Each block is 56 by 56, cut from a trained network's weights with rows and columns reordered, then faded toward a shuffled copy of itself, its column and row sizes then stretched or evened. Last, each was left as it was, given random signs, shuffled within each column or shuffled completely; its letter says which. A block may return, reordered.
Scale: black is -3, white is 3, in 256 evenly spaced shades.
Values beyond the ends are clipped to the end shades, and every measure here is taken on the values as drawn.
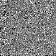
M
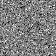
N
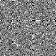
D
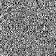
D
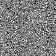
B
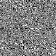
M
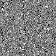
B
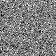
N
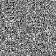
D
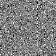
B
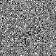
M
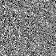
B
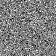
N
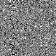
M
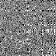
D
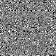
M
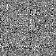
M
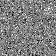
N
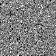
B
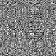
D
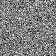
N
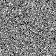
N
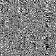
D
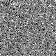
N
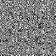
D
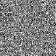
D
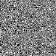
M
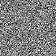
M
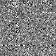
M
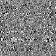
D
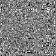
M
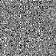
M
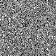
B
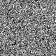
N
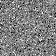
N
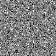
B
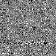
M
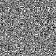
D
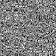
D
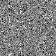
B
